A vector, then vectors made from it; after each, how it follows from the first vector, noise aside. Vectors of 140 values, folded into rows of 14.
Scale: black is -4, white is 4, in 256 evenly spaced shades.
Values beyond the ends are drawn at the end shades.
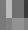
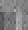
reversed, shrunk.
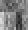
reversed, negated.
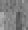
reversed, negated, shrunk.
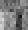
reversed, negated.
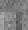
reversed, negated, shrunk.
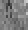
negated, partly zeroed.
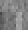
reversed, shrunk.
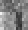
reversed, negated.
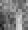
reversed.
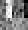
scaled up.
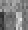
reversed.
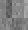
negated, shrunk.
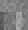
reversed, shrunk.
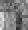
reversed, negated.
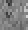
negated, partly zeroed.
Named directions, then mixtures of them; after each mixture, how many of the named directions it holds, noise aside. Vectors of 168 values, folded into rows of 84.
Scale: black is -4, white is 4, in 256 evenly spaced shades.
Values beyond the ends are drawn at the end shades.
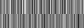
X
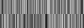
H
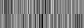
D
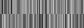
two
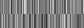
three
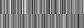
one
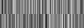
three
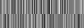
two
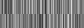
three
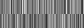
two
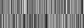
two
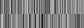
two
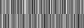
one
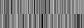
two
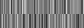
three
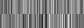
two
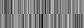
one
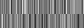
three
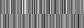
one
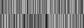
one
